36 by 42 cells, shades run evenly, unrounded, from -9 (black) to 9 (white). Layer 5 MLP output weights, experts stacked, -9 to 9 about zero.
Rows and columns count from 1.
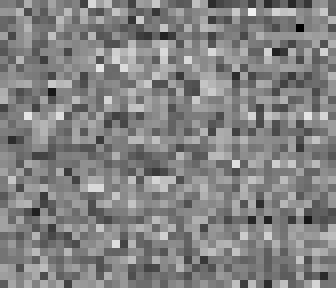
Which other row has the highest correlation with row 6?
10
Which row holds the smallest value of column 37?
1
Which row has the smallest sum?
28
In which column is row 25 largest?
15
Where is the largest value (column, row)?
32, 2
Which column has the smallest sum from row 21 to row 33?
7
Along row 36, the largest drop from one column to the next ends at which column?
31
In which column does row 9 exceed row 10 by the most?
30
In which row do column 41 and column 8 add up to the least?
35
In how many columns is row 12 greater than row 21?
22
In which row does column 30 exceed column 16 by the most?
21
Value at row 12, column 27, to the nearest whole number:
5
